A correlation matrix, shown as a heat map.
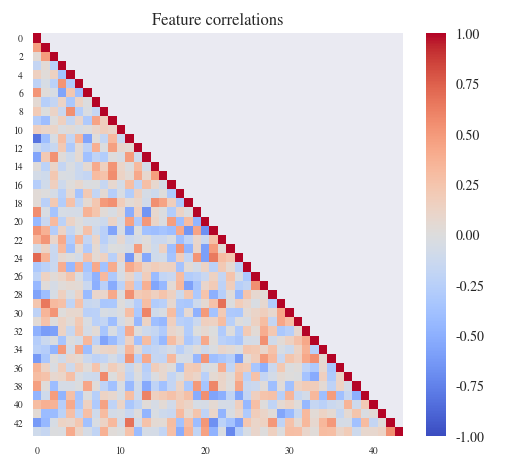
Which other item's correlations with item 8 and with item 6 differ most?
33
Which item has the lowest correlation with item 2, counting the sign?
32
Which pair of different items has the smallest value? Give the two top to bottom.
0, 11
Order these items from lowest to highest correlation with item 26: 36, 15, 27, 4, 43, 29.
36, 15, 29, 43, 4, 27
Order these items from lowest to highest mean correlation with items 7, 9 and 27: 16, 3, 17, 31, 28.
31, 17, 16, 3, 28
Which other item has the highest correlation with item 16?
20
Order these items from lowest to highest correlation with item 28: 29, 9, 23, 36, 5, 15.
29, 36, 23, 5, 15, 9
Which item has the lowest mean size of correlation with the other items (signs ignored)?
10
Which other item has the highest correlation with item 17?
23
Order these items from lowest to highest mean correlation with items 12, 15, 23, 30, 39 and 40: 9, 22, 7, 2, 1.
22, 7, 1, 9, 2
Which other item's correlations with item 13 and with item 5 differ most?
39
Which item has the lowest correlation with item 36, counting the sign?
27
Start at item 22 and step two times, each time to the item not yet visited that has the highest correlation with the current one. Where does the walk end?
1
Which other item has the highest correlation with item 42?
11
